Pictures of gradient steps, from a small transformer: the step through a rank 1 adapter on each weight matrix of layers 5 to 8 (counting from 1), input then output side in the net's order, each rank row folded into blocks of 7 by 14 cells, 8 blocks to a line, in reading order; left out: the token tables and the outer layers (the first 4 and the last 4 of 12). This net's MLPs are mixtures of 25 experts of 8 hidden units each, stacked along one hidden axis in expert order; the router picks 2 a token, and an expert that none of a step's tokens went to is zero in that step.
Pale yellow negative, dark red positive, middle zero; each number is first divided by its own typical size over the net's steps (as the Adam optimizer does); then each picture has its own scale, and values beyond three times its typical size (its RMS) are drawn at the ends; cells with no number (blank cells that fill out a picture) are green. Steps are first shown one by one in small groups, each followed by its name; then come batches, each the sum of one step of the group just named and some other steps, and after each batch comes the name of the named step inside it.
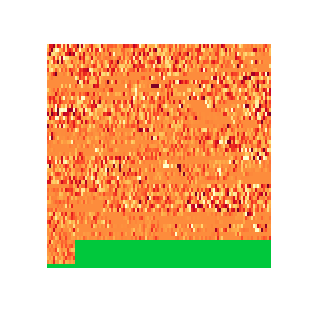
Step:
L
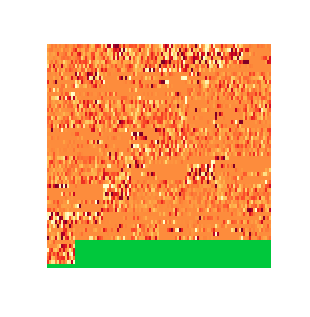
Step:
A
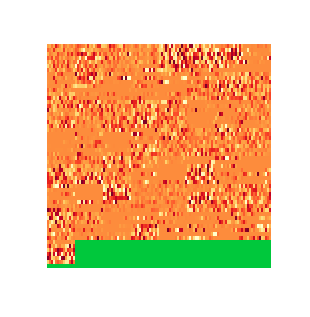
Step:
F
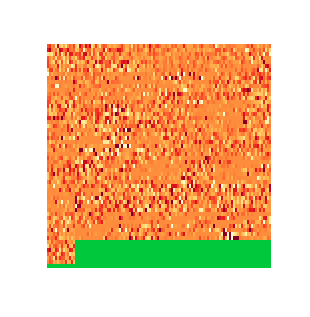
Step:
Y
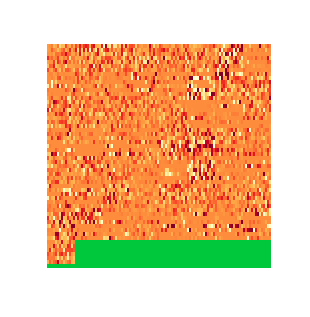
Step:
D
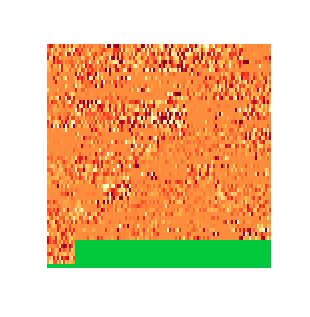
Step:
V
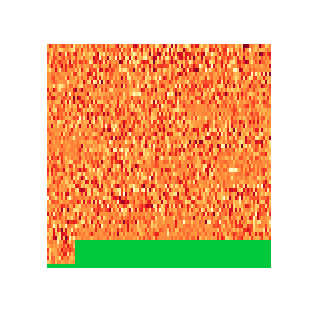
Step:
V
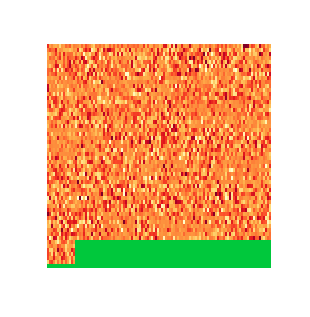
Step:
F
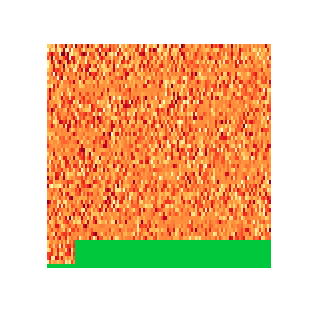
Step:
F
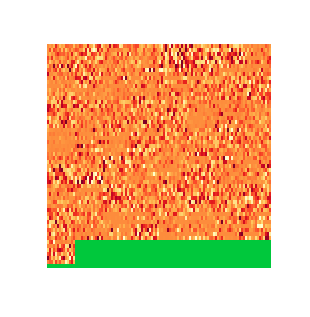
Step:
F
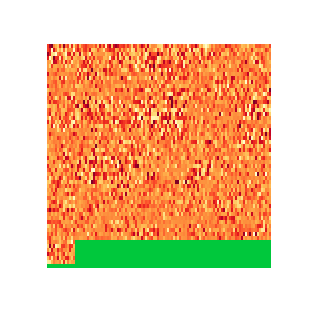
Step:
V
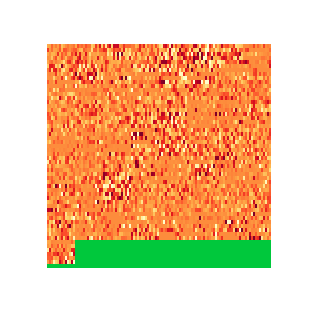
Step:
A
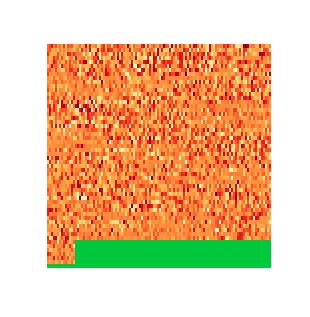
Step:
V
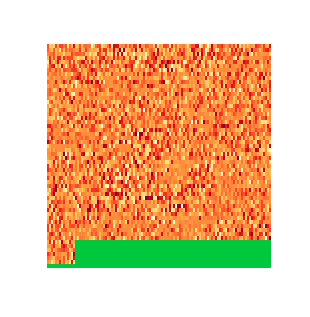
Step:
A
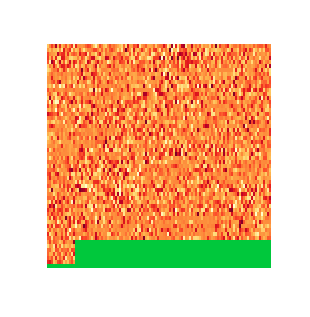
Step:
F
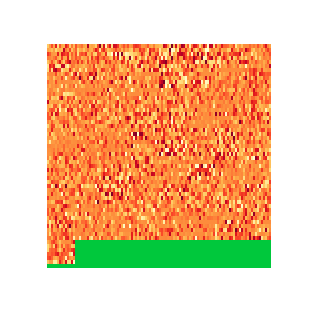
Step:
A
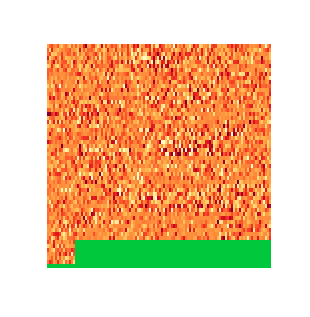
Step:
D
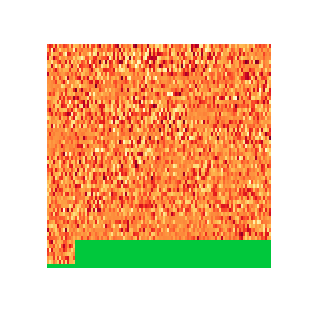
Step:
V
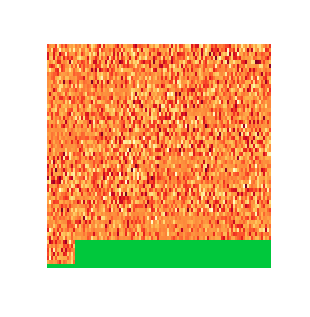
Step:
V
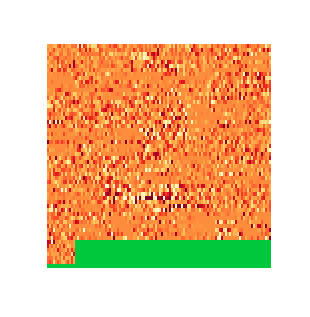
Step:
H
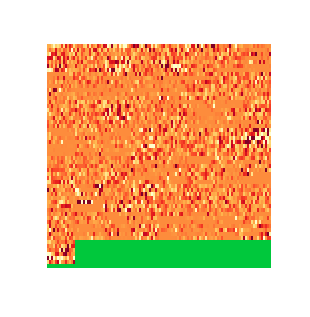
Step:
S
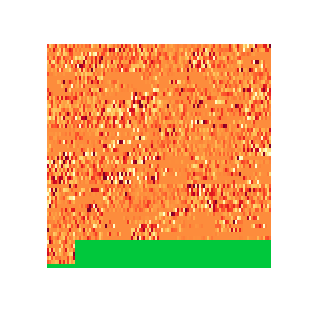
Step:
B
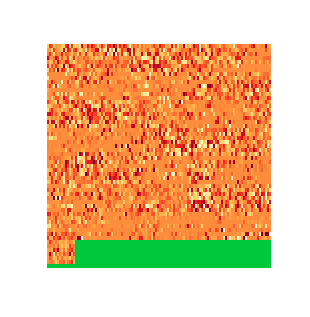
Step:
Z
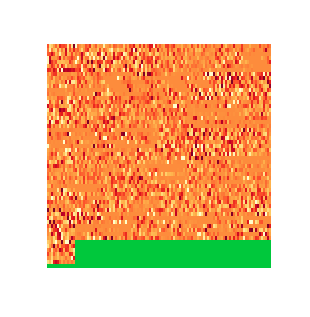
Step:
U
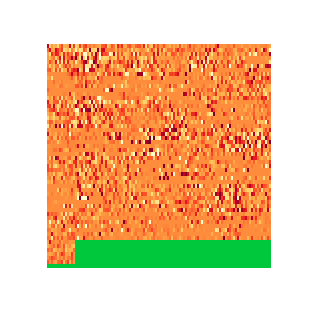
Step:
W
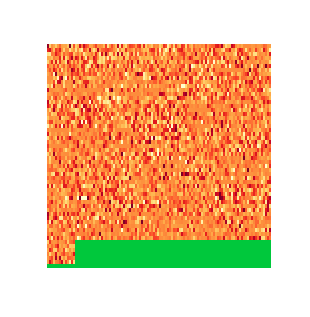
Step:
W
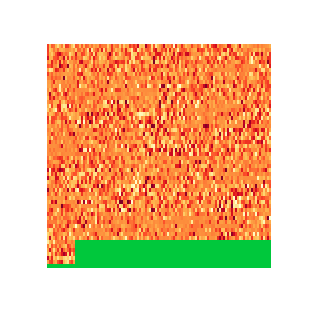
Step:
S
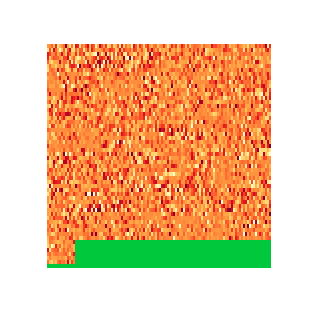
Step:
B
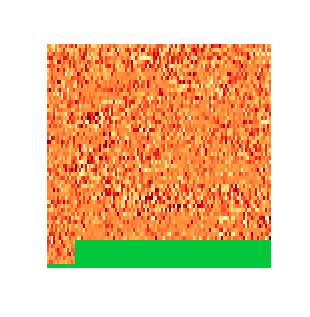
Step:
H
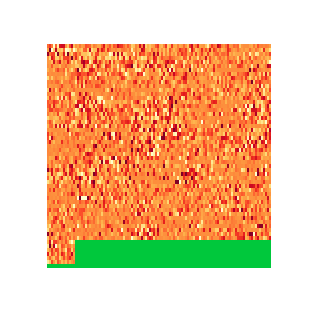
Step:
W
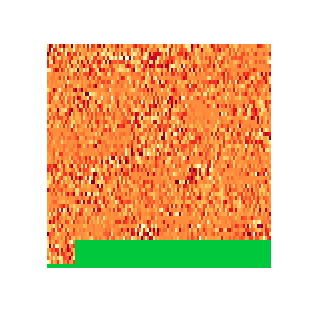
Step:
S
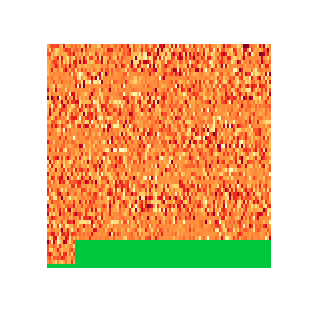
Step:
H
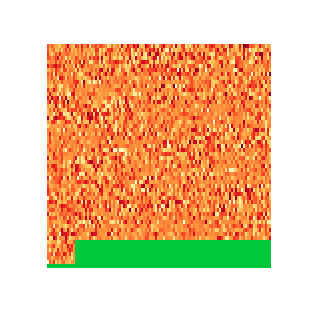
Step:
S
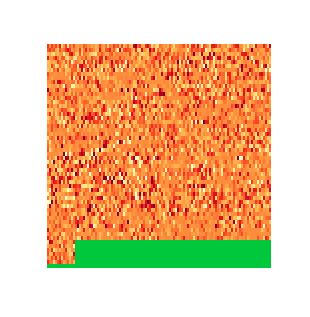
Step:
B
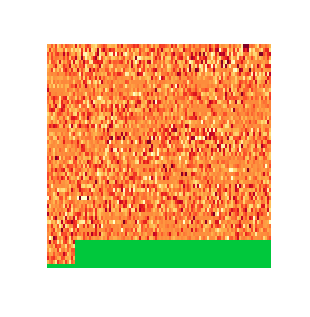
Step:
W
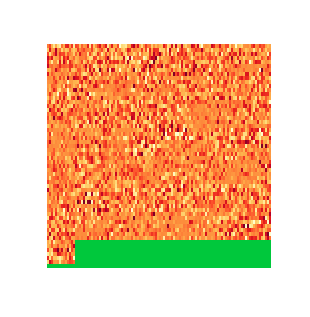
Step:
S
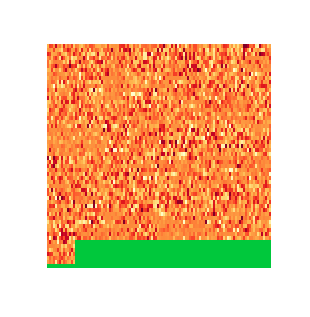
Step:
Z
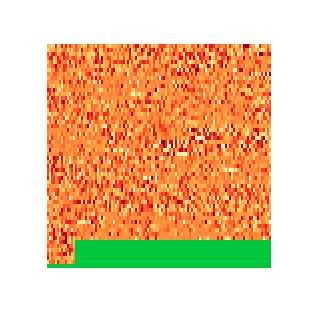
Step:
S
